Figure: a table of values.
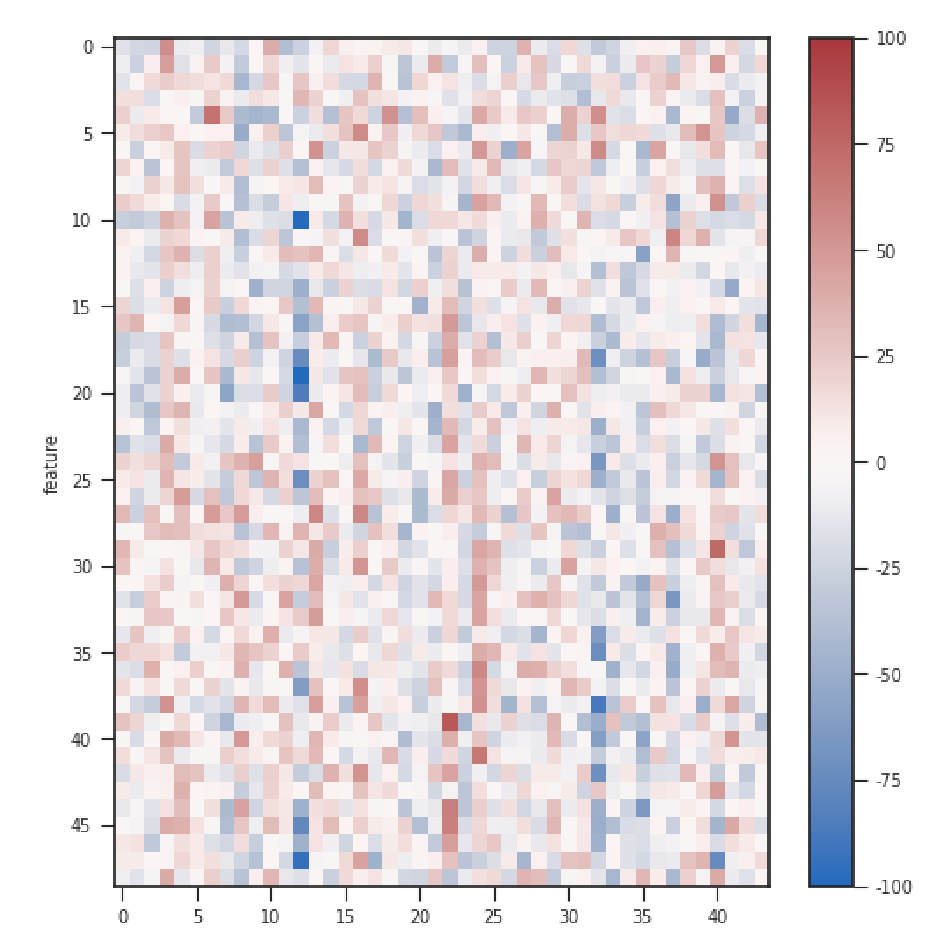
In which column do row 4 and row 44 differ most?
32
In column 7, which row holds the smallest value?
20
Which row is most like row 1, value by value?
48
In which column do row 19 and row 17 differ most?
12
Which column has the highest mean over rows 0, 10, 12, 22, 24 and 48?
3
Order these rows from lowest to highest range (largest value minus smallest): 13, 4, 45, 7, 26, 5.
13, 7, 26, 5, 4, 45
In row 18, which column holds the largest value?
22
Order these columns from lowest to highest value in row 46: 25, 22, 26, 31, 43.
26, 43, 31, 25, 22
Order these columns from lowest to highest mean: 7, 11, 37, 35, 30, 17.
35, 37, 7, 17, 11, 30
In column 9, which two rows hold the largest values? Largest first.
24, 35
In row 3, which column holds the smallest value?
31
